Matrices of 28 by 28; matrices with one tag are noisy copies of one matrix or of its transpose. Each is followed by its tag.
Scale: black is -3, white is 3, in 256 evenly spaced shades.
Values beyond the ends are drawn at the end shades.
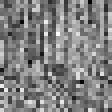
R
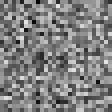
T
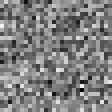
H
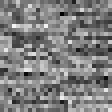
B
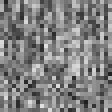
R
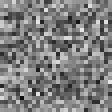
H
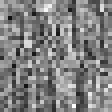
B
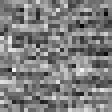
B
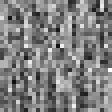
B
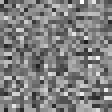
T
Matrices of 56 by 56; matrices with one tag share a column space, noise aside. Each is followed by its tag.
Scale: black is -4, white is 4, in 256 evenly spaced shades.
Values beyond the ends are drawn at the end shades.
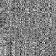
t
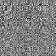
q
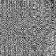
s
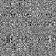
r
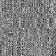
t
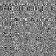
q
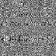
r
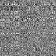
q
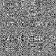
r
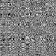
r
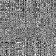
t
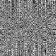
s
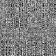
t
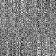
t
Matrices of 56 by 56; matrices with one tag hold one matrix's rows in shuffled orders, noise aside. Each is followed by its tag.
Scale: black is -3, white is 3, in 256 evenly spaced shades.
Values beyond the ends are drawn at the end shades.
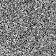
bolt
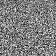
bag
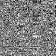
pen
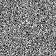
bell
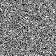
bag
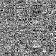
pen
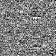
pen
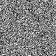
bell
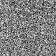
bolt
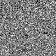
bag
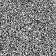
bell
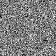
bag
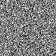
bolt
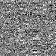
pen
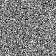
bag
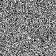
bell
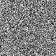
bolt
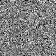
bag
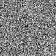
bag
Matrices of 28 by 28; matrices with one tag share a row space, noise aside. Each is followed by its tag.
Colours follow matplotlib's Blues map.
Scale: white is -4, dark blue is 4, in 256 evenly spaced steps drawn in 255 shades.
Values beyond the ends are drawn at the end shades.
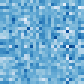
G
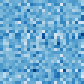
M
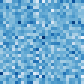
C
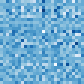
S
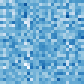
G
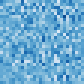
S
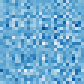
S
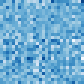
C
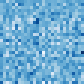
C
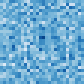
G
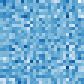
G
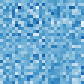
C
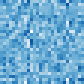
G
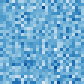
S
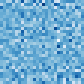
S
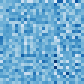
S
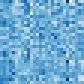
G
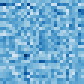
G
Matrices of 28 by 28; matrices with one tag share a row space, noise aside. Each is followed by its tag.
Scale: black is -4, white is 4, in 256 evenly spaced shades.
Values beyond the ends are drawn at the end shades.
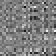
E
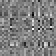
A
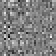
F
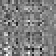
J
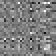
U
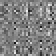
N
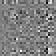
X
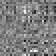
E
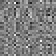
N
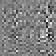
X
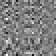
J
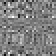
F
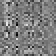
J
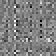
N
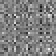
N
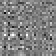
F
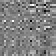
U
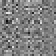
J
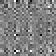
N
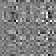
X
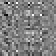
J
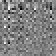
F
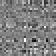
E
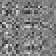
J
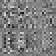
F
